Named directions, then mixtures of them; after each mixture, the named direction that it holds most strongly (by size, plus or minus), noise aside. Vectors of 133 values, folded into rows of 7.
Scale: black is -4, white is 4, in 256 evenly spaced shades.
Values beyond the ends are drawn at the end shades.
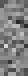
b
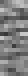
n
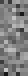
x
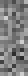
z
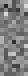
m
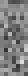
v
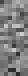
n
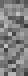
b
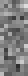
v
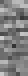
n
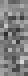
v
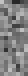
v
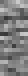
n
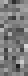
v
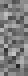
m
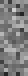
x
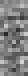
n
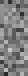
x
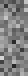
z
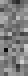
v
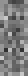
v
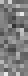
x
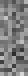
z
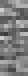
n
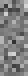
m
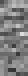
n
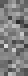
b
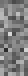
v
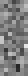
m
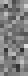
m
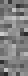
x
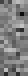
x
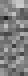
n
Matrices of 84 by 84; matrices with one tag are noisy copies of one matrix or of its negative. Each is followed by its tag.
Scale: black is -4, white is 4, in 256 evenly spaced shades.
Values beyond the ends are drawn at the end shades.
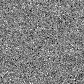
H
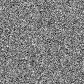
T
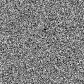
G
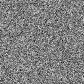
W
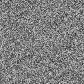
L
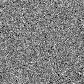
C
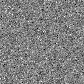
W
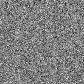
C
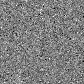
C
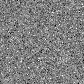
G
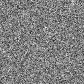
G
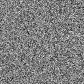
G
